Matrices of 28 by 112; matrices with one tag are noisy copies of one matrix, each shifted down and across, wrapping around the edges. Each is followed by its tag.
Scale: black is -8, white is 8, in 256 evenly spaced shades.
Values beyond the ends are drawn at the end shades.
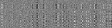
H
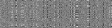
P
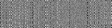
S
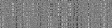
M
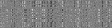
M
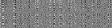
P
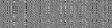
P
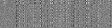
S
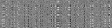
P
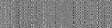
S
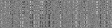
M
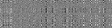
H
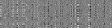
P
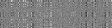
H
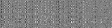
S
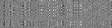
H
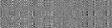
H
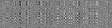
H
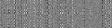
S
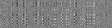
H
